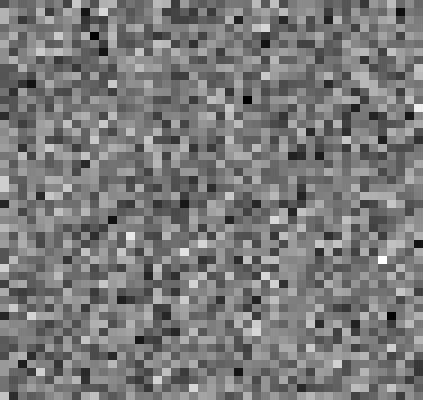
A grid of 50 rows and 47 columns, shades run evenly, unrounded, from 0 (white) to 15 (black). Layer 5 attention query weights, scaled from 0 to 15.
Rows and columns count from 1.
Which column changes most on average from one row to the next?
29
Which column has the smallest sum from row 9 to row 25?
26
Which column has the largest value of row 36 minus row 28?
32
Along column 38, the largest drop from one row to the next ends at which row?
31
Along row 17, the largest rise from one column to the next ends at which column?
35
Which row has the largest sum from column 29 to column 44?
20
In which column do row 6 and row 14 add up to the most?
30
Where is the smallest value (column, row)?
43, 33
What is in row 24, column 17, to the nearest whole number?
10
